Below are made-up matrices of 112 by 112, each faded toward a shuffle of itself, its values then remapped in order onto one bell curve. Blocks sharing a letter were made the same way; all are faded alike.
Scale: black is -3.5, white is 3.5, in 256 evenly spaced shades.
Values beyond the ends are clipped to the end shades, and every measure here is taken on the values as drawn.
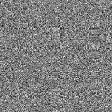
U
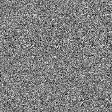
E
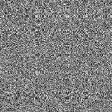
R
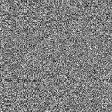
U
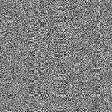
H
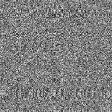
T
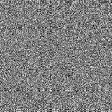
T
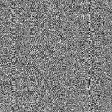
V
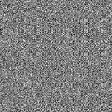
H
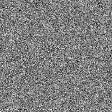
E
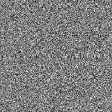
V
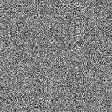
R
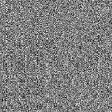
V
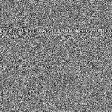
T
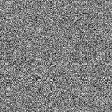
R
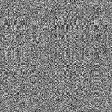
H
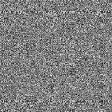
T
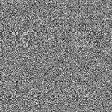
R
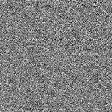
U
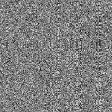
V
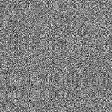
H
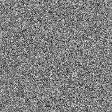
E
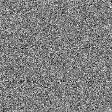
E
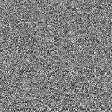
T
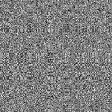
H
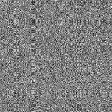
H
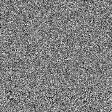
E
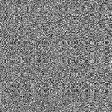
H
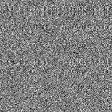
R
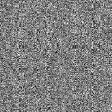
V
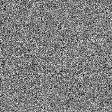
E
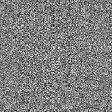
V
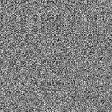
H
